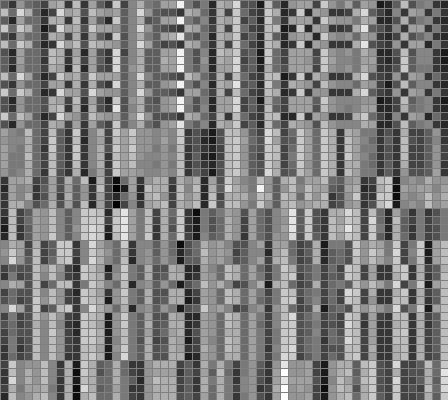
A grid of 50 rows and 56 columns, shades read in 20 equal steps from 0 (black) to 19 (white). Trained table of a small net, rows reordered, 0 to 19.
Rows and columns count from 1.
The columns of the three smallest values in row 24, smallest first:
15, 50, 16
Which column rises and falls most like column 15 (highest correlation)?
42
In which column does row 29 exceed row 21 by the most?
11
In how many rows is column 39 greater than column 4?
31
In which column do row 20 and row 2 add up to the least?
27
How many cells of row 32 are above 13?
12
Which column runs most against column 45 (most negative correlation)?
54
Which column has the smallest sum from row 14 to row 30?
14
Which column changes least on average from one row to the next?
5
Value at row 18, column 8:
7
